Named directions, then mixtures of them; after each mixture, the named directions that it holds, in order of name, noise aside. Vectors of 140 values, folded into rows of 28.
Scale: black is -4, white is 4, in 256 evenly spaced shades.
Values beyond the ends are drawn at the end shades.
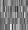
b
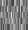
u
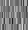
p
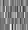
b.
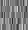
b, p.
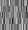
p.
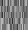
b, p, u.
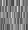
u.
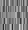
b, p, u.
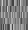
b, u.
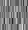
p.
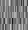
b, p.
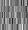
p.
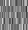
p.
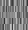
b, p, u.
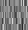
p.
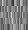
u.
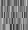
b, p, u.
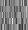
p.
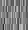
p, u.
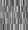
p, u.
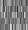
b.
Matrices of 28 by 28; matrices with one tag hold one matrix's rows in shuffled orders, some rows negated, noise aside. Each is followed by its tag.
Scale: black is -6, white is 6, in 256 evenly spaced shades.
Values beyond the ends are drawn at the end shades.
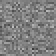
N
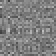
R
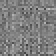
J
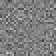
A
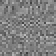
J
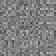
J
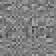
N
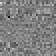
R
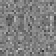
A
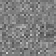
J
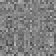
A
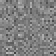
A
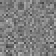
A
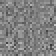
A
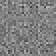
J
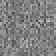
J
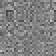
A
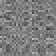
N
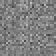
J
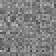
R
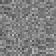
N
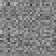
R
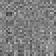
A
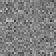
A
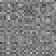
R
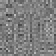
A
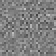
J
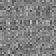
R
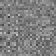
R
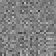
J
